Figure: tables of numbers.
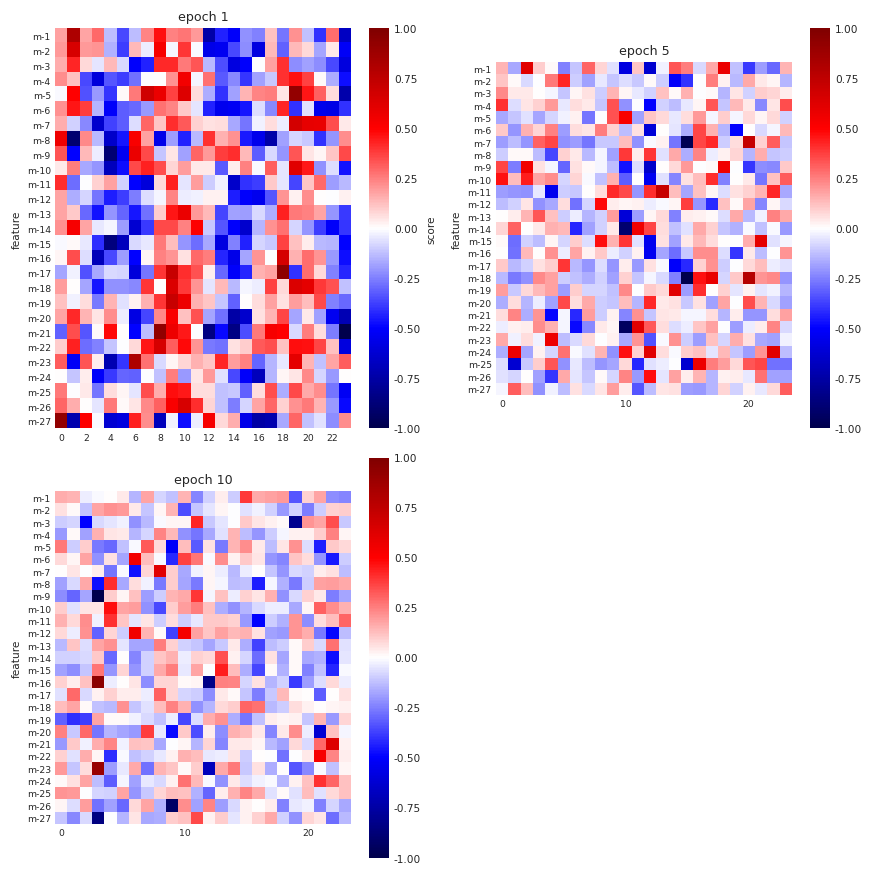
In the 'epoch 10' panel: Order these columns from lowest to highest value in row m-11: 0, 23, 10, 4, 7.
10, 7, 0, 23, 4
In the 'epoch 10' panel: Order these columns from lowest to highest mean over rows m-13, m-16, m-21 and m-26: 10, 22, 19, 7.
19, 7, 10, 22
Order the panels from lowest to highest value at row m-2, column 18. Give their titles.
epoch 1, epoch 10, epoch 5
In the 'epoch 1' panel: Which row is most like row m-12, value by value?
m-24
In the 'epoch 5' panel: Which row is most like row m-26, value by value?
m-8
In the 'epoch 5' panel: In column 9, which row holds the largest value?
m-11
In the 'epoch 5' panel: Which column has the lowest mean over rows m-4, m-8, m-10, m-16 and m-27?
12
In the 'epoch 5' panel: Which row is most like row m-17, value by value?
m-2
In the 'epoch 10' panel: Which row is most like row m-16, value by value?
m-23
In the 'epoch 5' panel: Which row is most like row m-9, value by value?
m-1
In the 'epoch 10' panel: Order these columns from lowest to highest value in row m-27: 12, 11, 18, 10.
18, 12, 10, 11
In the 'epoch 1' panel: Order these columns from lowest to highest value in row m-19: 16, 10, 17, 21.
16, 17, 21, 10
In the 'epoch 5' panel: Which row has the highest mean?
m-24
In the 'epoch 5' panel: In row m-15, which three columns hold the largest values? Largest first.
21, 8, 10
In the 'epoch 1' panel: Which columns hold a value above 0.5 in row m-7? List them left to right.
19, 20, 21
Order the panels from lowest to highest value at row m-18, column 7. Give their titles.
epoch 5, epoch 10, epoch 1
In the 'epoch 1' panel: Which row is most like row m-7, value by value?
m-18
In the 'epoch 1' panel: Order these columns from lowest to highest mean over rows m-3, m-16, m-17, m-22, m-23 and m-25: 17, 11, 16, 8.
16, 17, 11, 8
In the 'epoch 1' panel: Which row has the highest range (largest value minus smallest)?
m-21
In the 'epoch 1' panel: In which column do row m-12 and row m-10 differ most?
15
